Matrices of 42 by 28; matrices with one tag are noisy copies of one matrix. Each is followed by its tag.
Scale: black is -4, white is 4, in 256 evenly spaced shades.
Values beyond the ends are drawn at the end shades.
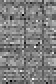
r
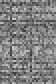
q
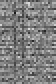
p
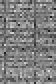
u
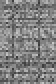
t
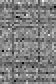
t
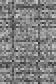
t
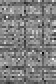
r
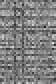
p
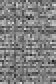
p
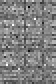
r
